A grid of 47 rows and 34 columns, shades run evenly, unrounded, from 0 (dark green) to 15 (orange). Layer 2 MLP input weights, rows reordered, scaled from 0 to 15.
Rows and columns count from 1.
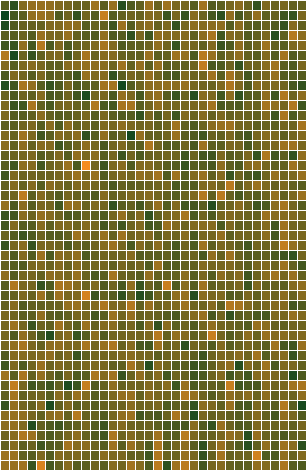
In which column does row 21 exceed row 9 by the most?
1
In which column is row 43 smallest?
4
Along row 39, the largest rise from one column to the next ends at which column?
10
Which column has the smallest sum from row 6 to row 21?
2
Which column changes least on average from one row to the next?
28
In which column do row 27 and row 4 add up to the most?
18
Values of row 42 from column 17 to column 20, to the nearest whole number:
5 4 6 10
